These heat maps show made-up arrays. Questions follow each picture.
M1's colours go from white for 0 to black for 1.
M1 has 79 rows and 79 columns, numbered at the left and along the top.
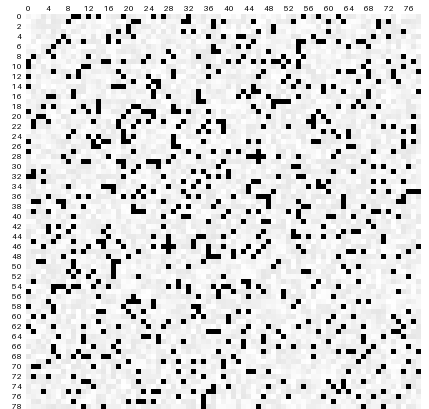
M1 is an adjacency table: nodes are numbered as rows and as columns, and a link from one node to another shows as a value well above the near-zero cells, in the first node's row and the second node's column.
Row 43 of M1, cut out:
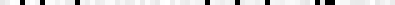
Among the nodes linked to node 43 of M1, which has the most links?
node 47
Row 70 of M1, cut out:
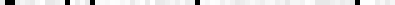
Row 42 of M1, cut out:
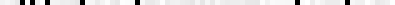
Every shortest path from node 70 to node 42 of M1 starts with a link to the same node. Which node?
node 39
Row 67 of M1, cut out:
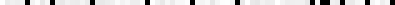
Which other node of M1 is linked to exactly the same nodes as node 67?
node 11
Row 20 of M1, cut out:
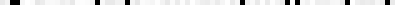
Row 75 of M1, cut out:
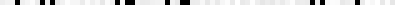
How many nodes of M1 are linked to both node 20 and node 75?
2
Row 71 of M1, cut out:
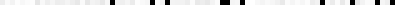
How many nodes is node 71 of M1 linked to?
10
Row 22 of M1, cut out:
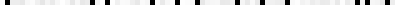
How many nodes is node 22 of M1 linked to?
12
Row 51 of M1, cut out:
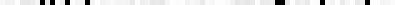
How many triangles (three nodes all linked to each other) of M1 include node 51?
1
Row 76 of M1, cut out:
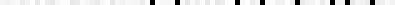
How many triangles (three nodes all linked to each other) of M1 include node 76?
3
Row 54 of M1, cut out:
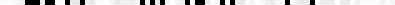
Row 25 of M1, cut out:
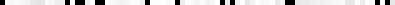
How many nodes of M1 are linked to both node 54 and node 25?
5
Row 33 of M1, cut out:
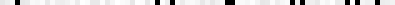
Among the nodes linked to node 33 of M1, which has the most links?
node 46
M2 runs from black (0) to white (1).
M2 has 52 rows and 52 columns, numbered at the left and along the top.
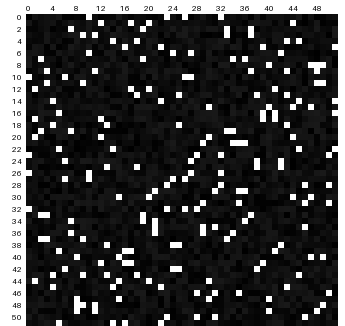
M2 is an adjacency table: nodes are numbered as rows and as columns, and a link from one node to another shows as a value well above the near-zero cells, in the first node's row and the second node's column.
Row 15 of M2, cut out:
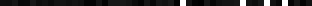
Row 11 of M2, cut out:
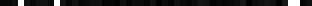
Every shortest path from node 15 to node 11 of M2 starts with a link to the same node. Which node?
node 40
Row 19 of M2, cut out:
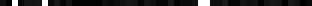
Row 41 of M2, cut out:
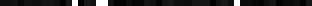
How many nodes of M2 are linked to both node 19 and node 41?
0
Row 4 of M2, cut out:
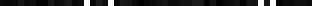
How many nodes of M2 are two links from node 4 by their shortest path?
5
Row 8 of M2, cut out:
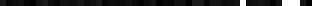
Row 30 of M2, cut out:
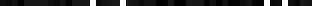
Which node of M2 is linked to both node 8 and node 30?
node 47
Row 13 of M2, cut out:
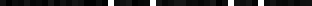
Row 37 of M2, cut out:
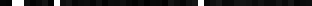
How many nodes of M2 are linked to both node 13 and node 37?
0
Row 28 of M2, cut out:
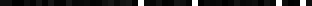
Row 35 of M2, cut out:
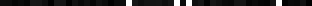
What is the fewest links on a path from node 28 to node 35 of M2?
2
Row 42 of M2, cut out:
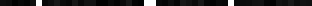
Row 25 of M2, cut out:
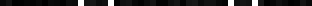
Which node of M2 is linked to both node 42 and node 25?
node 38
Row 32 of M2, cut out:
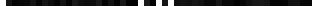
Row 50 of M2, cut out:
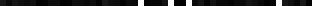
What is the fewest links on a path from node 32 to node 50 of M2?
2
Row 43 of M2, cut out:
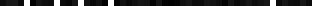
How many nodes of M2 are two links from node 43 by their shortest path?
8
